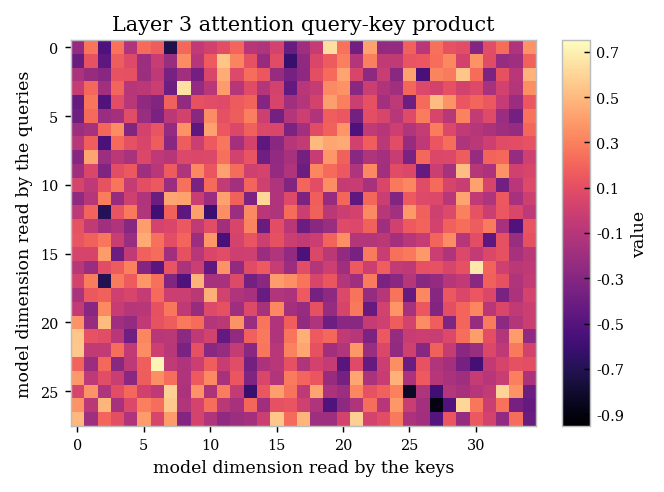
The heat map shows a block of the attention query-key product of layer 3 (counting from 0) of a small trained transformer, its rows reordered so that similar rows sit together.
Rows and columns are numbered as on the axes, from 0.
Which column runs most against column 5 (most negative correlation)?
11
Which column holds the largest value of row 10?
30
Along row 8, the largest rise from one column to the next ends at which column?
1
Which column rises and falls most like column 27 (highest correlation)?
34
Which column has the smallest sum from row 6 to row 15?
17
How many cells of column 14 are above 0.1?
7
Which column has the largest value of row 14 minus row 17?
2
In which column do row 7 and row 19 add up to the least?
14
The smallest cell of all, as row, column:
26, 27
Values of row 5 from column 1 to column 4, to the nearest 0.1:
0.2 -0.2 -0.2 0.1
